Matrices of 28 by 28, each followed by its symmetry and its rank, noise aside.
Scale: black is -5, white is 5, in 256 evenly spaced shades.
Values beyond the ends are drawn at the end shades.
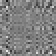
no symmetry, rank three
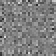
antisymmetric, rank four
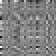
no symmetry, rank two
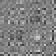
symmetric, rank three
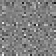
antisymmetric, rank four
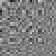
symmetric, rank three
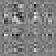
antisymmetric, rank two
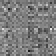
no symmetry, rank four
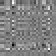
no symmetry, rank three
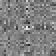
no symmetry, rank four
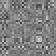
no symmetry, rank four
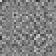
symmetric, rank four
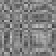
no symmetry, rank two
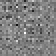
no symmetry, rank four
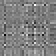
antisymmetric, rank two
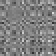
antisymmetric, rank two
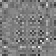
symmetric, rank three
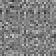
no symmetry, rank four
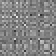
symmetric, rank three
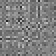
symmetric, rank four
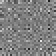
symmetric, rank four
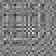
symmetric, rank three
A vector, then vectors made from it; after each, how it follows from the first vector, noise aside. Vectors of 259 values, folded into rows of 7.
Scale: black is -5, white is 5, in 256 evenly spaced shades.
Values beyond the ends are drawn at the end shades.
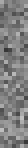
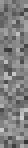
copied.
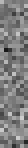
copied.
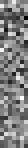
reversed, negated, scaled up.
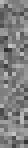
copied.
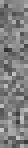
copied.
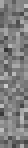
copied.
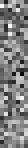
reversed, negated, scaled up.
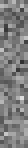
reversed, negated.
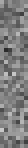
copied.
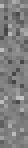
reversed, negated, partly zeroed.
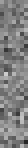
copied.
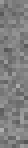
shrunk.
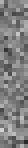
copied.
